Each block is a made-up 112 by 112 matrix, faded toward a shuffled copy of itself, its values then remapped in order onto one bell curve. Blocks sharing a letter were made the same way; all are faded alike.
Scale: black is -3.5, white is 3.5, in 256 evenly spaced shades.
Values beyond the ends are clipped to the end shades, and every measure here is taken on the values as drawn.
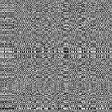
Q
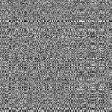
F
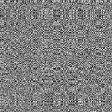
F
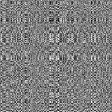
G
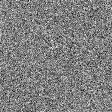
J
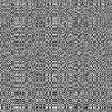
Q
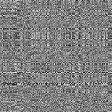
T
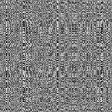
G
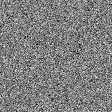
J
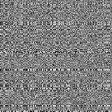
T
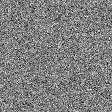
J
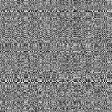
T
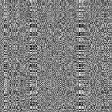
G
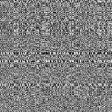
F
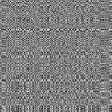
Q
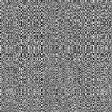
G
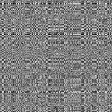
Q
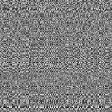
T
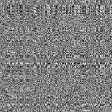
F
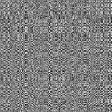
G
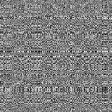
T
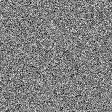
J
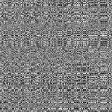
T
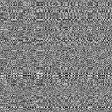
T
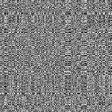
F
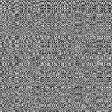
T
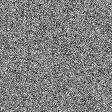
J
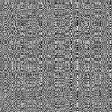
G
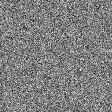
J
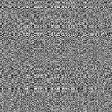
F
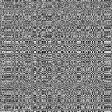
Q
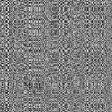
G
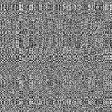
F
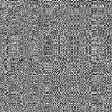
F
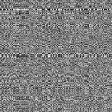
T
